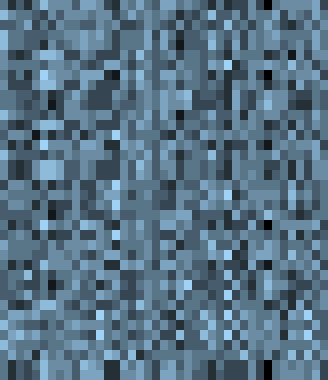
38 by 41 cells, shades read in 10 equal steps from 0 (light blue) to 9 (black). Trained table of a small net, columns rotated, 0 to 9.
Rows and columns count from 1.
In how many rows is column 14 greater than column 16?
18
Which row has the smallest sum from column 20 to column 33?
34
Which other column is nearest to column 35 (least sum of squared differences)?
10
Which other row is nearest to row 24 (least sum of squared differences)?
21
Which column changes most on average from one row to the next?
29
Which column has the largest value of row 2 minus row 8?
6
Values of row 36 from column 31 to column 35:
1 4 5 3 6
